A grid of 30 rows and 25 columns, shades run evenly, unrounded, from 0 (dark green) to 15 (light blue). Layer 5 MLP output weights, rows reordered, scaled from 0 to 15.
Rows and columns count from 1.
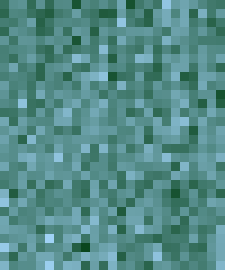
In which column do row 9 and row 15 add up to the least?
22
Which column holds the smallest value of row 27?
18
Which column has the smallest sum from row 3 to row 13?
13
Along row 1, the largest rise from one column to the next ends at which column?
19
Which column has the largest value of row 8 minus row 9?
21
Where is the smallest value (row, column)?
28, 10
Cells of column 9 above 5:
26
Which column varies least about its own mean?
24
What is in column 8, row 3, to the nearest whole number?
7
